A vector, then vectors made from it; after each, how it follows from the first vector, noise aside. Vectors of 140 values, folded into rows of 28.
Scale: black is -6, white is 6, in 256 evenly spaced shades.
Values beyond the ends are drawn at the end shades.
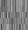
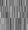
wrapped around, negated.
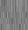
shrunk.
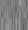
reversed, shrunk.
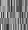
negated, scaled up.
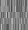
negated.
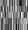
reversed, negated, scaled up.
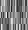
negated, scaled up.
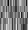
reversed, scaled up.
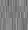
reversed, shrunk.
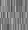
negated.
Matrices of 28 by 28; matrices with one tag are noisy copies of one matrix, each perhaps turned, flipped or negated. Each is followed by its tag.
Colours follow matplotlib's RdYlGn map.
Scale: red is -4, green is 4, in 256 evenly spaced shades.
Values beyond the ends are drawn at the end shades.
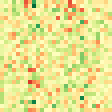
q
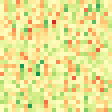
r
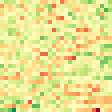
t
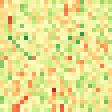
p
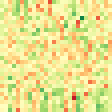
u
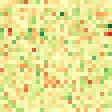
q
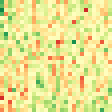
t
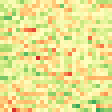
t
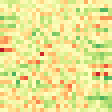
u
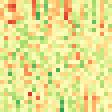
u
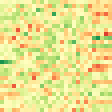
u
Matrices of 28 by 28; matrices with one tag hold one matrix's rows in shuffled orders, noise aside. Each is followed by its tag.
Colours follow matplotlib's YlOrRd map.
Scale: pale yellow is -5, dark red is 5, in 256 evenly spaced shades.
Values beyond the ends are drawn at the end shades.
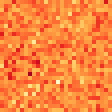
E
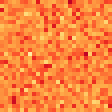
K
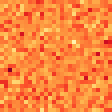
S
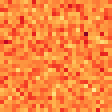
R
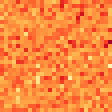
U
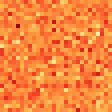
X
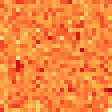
U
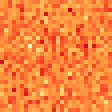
K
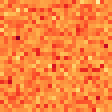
X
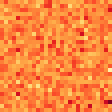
U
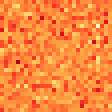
X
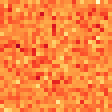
X
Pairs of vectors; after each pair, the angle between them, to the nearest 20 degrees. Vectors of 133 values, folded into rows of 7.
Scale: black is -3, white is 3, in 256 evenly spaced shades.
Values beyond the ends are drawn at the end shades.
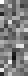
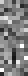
40 degrees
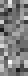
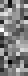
160 degrees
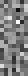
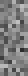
60 degrees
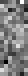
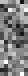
160 degrees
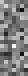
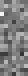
40 degrees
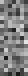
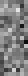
120 degrees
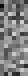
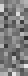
140 degrees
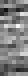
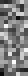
60 degrees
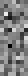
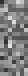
120 degrees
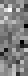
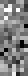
20 degrees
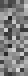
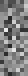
20 degrees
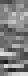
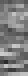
20 degrees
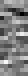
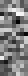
140 degrees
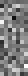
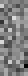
140 degrees
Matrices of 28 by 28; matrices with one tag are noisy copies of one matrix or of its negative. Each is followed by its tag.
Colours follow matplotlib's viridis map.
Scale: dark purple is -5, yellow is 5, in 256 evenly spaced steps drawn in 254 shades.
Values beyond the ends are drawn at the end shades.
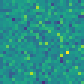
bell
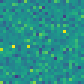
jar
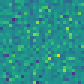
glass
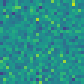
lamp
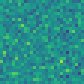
bell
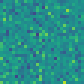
jar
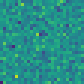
jar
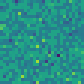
glass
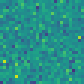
jar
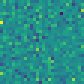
lamp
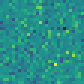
bell
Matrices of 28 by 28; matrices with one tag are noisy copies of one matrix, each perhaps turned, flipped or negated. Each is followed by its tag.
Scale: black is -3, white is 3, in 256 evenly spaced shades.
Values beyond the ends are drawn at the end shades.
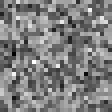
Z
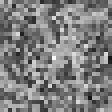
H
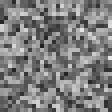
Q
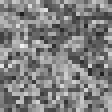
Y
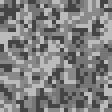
Y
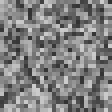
Q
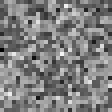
Q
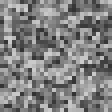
Z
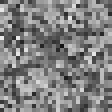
H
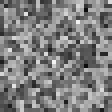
Q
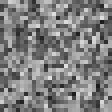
Z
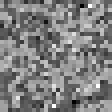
Z
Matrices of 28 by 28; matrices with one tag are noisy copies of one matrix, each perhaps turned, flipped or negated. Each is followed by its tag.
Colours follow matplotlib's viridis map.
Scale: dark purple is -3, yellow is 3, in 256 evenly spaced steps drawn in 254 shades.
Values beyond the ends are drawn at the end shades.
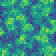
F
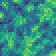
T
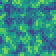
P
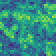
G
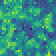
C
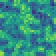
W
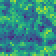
G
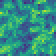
W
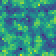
P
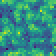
P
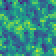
W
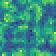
P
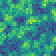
T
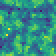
P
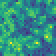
C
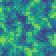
F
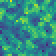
T
